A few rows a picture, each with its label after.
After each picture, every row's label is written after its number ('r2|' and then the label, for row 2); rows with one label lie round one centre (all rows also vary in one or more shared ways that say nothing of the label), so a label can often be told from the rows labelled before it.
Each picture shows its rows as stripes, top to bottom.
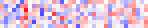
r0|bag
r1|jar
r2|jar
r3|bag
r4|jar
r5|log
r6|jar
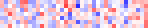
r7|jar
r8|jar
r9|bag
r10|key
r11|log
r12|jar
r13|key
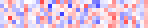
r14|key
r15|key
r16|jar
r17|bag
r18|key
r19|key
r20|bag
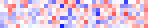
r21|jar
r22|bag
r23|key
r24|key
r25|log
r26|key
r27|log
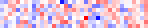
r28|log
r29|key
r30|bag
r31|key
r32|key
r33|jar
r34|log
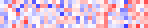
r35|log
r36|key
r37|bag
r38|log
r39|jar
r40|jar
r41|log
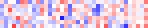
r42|jar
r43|key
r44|key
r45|key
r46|log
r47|jar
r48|log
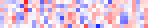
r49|jar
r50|bag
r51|jar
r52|bag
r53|bag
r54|bag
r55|key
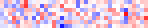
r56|jar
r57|jar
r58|bag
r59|key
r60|log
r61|bag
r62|log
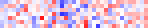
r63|log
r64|bag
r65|jar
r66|log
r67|key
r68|log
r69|key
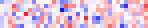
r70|log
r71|bag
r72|log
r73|jar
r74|key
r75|key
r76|bag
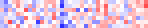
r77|log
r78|log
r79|jar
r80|log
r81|bag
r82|key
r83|log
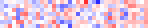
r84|key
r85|log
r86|bag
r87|jar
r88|bag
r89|log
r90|key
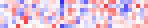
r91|bag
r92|log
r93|bag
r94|bag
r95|jar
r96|jar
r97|log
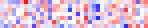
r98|jar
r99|key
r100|key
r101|jar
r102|key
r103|bag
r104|log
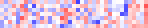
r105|jar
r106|log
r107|jar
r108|bag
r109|jar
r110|key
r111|log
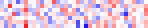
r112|bag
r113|key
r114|jar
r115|bag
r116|key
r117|jar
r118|jar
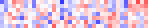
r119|log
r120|log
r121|log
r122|key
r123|bag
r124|key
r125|bag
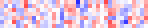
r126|jar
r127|jar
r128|bag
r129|bag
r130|log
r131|bag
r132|bag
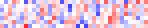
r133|log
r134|key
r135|key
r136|key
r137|bag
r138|bag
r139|jar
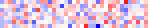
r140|key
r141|bag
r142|bag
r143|jar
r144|bag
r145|log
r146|key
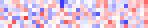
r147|log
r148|log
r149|jar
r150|key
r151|jar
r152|bag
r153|key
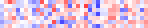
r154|key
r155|key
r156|bag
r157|key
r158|bag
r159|log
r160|key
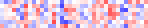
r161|log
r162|bag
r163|bag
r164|bag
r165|bag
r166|log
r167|jar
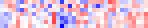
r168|bag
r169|key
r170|bag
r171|log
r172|log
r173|log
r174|log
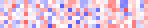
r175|bag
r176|bag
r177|key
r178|jar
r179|key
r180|jar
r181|key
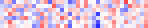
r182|key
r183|log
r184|bag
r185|key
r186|jar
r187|key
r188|key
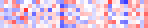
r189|bag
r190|log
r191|jar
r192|log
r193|jar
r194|bag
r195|log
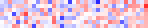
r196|key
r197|log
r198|key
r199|jar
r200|log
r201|bag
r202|log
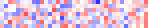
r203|key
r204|log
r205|bag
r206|jar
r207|log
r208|key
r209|jar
